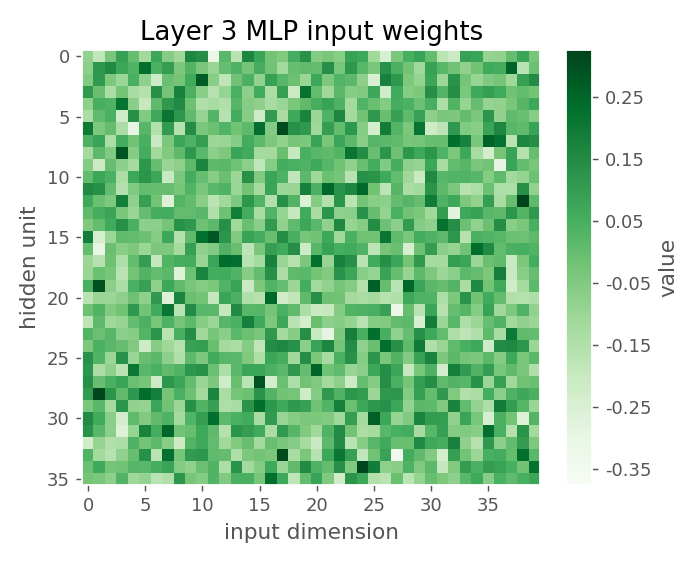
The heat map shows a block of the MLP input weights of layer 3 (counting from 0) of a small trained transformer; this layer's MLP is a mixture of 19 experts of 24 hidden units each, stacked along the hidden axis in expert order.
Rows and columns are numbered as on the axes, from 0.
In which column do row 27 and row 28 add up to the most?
15
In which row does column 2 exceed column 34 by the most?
28
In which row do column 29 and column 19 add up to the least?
22
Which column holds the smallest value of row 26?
31
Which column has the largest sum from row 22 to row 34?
26
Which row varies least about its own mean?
25
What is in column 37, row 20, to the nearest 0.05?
-0.15
